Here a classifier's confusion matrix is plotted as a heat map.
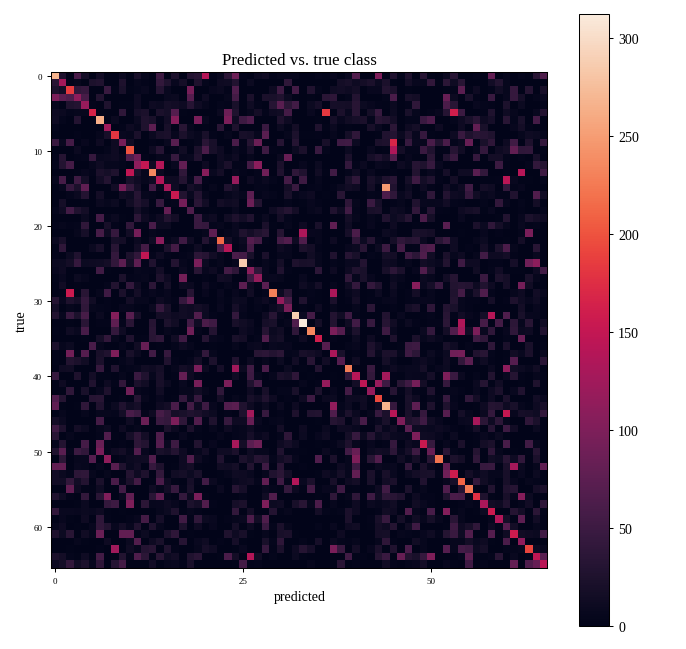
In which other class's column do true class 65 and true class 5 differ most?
36
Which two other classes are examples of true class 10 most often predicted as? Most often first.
45, 61
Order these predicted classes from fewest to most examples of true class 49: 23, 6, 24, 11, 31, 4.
23, 31, 11, 4, 6, 24
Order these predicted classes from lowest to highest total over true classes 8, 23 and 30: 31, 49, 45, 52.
52, 45, 31, 49
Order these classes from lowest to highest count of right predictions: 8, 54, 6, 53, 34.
53, 8, 54, 34, 6
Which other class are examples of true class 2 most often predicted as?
18
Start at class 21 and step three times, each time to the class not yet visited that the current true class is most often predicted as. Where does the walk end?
32
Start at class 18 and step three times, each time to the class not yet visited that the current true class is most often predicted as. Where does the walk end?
37
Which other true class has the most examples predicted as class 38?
34
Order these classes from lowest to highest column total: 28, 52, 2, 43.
43, 2, 28, 52
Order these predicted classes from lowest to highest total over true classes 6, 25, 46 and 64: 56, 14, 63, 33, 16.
33, 14, 63, 56, 16
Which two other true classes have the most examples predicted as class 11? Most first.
12, 21
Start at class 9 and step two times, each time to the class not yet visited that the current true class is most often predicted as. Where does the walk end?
60
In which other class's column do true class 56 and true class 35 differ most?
19
